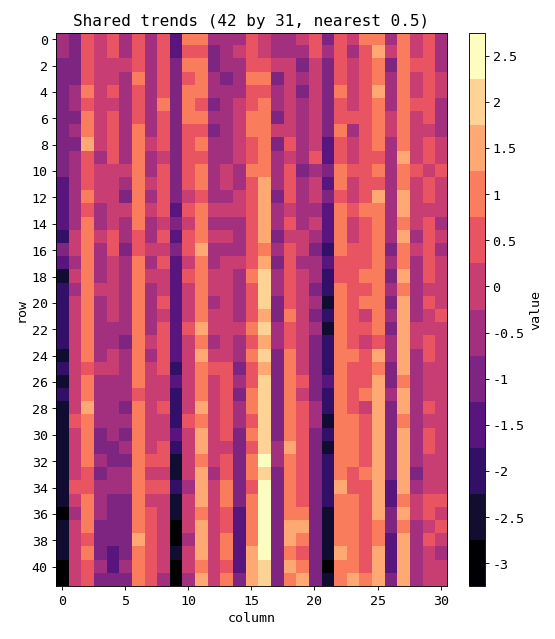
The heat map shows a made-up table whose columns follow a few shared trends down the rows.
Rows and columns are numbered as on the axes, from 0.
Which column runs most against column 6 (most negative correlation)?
10
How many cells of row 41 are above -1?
21
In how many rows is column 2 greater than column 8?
32
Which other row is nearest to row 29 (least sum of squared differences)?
26
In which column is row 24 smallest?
0
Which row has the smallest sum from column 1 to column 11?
41
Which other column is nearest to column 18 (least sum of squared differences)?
23
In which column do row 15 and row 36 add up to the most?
16
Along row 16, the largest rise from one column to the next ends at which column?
22
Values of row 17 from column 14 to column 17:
0 0.5 1.5 -1
